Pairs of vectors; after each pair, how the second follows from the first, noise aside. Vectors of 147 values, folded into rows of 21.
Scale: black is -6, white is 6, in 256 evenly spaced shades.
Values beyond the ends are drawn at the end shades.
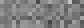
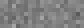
wrapped around, shrunk.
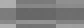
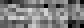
reversed, negated, scaled up.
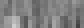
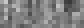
reversed, negated.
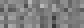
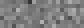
reversed, partly zeroed.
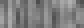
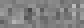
reversed, partly zeroed.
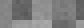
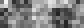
reversed, scaled up.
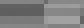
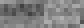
copied.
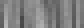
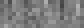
reversed, partly zeroed.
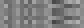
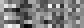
reversed, scaled up.
